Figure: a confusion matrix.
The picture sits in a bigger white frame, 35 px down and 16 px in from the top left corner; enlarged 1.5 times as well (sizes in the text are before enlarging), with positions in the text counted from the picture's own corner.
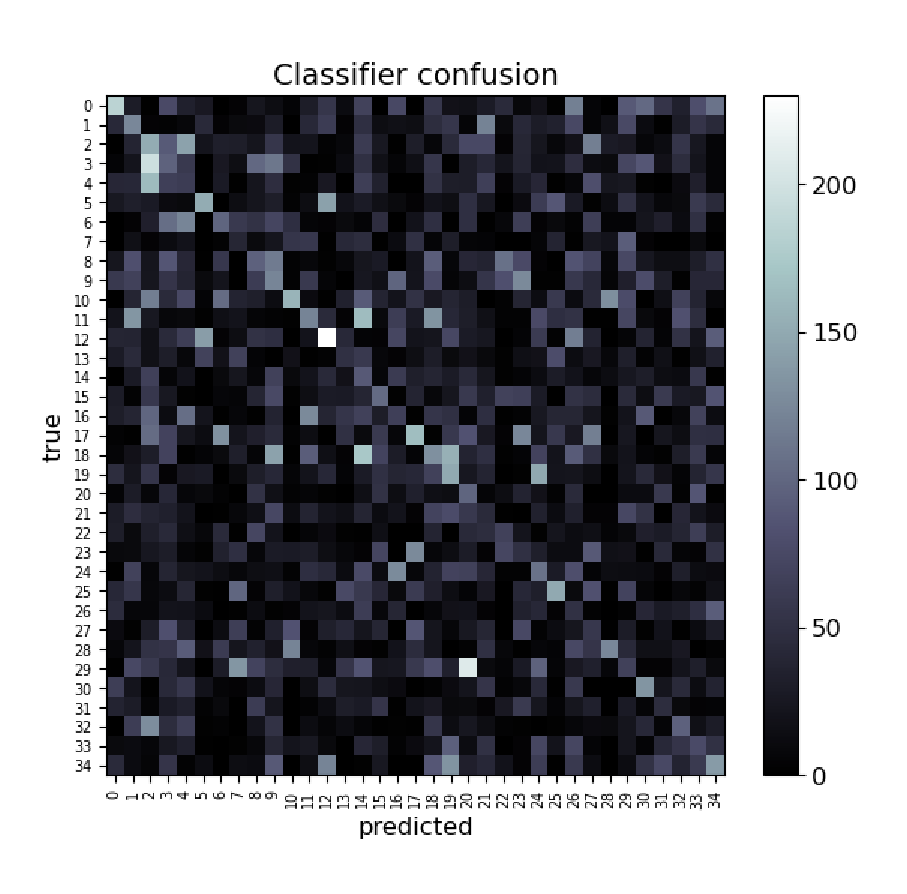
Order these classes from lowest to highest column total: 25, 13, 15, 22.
22, 13, 25, 15
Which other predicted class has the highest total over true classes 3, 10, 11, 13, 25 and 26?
14
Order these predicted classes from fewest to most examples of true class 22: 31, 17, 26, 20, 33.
17, 26, 31, 20, 33
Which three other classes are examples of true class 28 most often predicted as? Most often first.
10, 4, 26
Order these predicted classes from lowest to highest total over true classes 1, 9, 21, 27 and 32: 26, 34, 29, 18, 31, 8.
31, 8, 34, 26, 29, 18
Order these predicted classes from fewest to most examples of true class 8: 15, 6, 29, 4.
15, 4, 6, 29
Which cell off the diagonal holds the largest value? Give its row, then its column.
29, 20
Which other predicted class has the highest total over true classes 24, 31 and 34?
19
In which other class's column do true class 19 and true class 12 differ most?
5
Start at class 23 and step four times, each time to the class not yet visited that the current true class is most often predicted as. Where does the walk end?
2
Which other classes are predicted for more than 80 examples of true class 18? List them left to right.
9, 11, 14, 19, 26
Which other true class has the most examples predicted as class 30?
0
